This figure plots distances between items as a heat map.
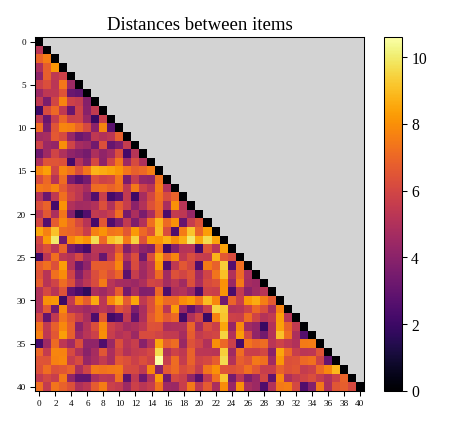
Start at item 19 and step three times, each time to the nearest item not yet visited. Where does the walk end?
12
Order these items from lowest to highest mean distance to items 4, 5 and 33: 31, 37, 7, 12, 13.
13, 12, 31, 7, 37
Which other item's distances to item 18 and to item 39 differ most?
10
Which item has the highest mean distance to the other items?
23
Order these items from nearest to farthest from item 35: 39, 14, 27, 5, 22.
14, 39, 5, 27, 22
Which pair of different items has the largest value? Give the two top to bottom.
15, 37
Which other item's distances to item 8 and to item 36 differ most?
0
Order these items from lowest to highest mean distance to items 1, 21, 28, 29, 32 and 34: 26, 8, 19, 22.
19, 26, 8, 22
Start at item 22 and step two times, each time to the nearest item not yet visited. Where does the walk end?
24
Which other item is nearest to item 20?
5
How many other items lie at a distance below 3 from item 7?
4
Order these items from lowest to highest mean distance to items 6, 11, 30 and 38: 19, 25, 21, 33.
25, 33, 19, 21
